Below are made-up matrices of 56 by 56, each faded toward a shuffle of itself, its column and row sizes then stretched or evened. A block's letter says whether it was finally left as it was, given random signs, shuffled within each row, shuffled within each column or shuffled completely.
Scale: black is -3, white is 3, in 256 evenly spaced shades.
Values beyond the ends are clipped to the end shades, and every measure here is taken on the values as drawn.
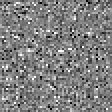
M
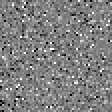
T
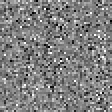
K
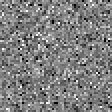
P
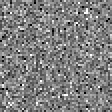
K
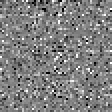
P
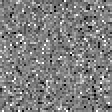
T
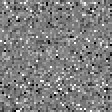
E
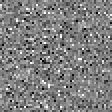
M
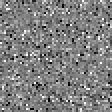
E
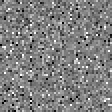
K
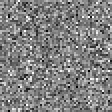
P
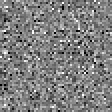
M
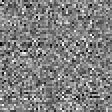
M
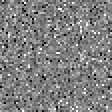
T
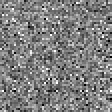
P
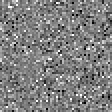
K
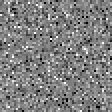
T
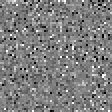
P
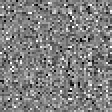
M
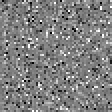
K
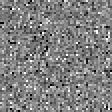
P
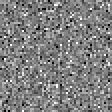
K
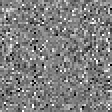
M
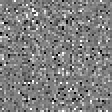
M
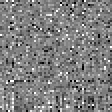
M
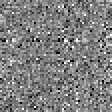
M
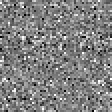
P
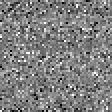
E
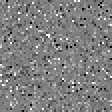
T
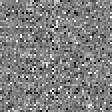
M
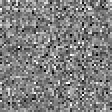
M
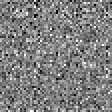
M
